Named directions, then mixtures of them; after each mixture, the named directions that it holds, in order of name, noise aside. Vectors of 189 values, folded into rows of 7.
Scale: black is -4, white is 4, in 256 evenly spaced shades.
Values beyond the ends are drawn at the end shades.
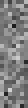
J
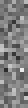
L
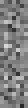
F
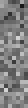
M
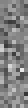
F, L.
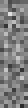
F, J, L.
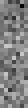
F, M.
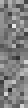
J.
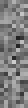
F, J, M.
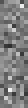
F, J, M.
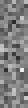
L.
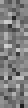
F.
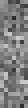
F, J, M.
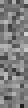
F, J, L.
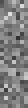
M.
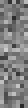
F, J, L.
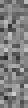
F, L.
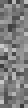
F, J, L.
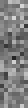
F, J, M.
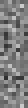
F.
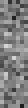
F, J, M.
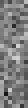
J.
